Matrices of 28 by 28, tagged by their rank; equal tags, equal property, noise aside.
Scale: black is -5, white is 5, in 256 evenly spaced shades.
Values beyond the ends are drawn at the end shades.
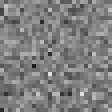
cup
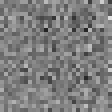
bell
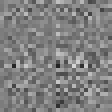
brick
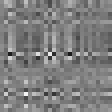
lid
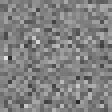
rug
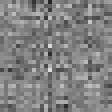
bell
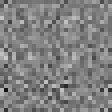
bell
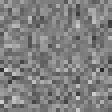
rug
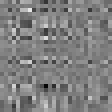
lid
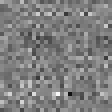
rug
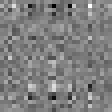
lid
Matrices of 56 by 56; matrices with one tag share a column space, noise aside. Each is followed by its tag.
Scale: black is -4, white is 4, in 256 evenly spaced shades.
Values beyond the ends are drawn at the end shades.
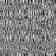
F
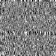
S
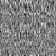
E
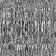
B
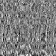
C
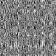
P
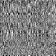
E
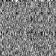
S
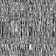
B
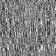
B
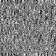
F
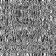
F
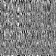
E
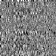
S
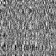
P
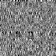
S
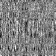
B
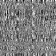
F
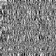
F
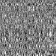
C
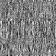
B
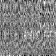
E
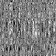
B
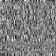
F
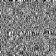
S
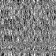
F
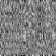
E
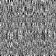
E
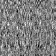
P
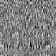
P
